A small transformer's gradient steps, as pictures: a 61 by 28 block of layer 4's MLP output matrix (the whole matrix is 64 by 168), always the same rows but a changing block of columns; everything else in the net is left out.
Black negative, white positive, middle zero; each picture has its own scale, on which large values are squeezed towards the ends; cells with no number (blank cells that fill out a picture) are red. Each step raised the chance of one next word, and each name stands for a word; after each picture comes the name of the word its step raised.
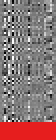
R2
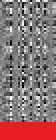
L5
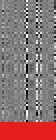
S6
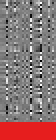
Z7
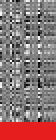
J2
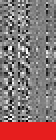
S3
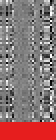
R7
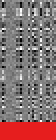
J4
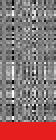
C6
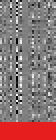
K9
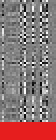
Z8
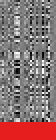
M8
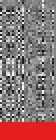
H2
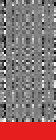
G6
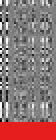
G6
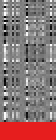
J2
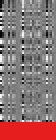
R2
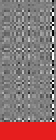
R2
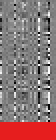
C6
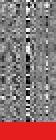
L5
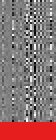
J2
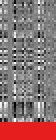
G6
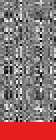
C6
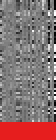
R7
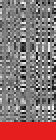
Z7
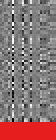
G6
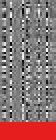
Z7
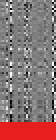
S3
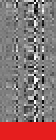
L5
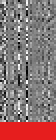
C6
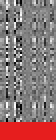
G6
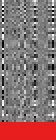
S6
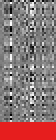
L5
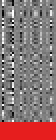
R7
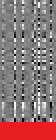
G6
